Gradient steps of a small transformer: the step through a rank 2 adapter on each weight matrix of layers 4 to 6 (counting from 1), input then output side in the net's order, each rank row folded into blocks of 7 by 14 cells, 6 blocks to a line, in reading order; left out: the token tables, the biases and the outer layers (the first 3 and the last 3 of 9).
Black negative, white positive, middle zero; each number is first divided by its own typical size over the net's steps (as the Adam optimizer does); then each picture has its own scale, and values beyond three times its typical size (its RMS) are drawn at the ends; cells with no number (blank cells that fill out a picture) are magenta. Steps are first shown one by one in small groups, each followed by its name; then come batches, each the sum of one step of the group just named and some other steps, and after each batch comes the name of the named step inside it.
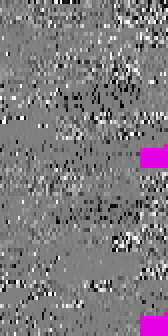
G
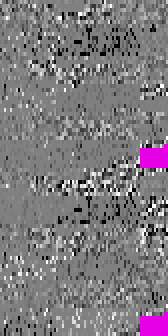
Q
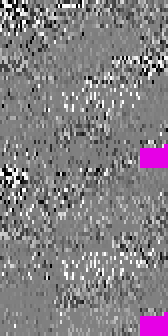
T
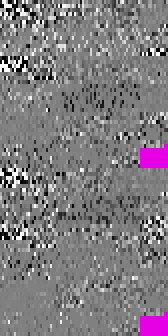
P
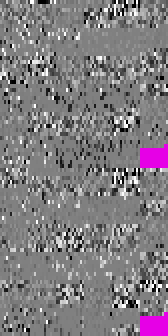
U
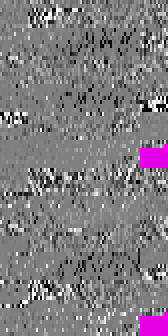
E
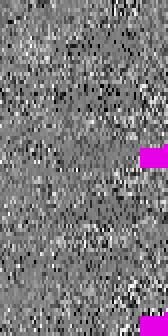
U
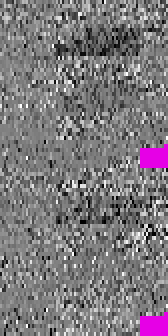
Q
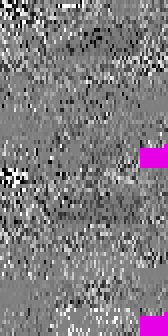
T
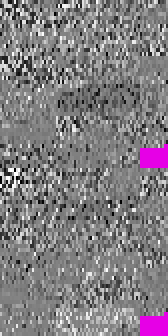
P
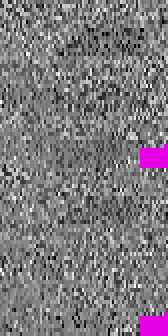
T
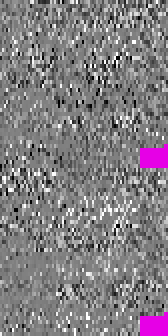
U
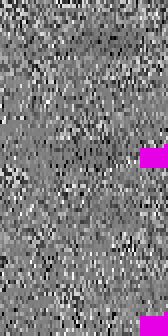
T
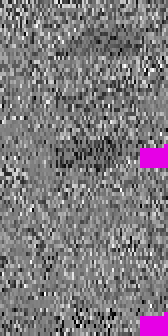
T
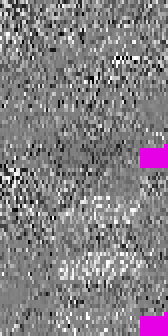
T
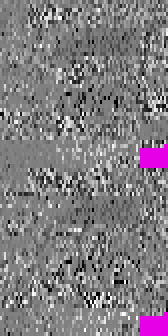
E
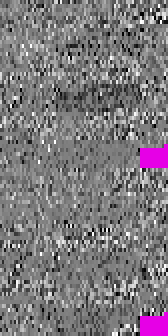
G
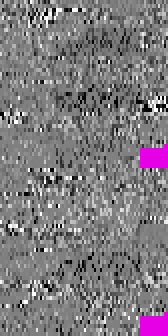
E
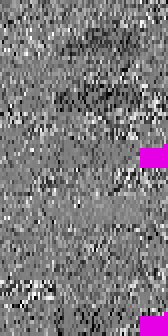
E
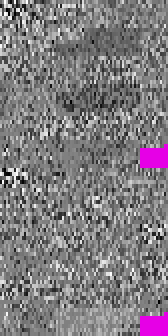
P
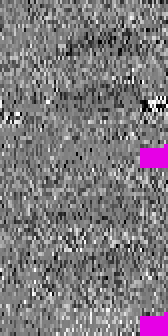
E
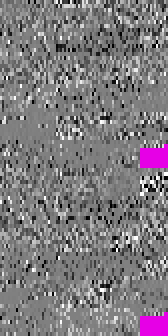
G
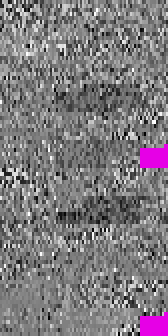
P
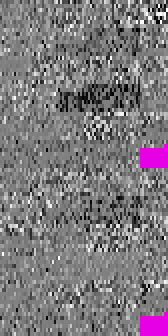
G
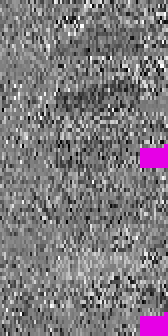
G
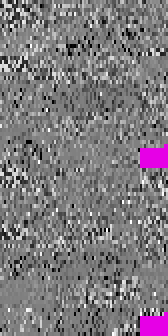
P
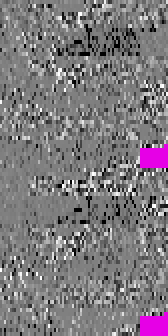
Q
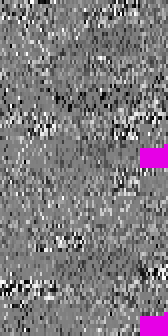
U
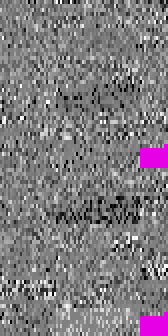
G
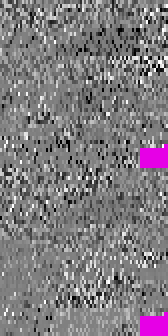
T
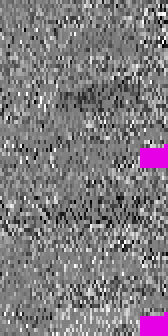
E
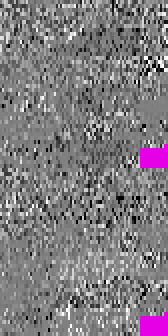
T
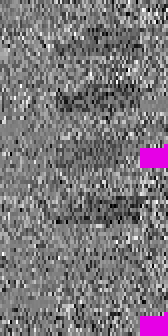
G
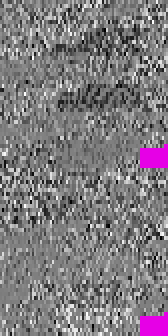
E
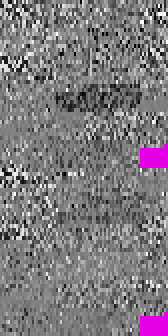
P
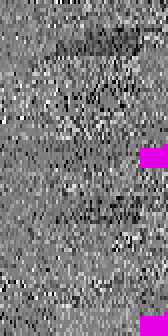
G
